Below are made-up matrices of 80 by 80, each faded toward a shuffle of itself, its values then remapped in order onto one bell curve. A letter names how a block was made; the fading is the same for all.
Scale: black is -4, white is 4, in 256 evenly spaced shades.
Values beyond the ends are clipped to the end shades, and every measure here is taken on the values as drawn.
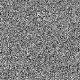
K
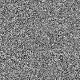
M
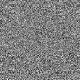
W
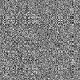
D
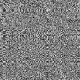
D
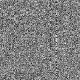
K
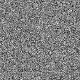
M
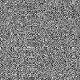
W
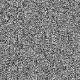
K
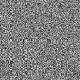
W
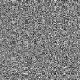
D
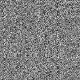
K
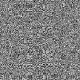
D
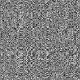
D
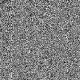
K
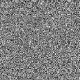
W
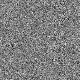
M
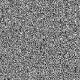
K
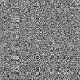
D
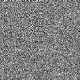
W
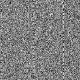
K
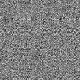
W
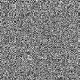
W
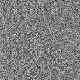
W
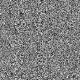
M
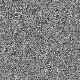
M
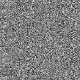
K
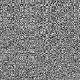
D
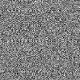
W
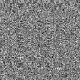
W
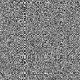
D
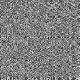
D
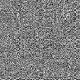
W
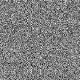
K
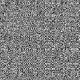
D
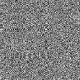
W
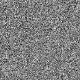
M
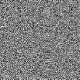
W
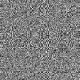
D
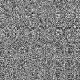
W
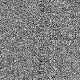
K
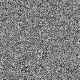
M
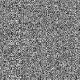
K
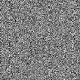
K
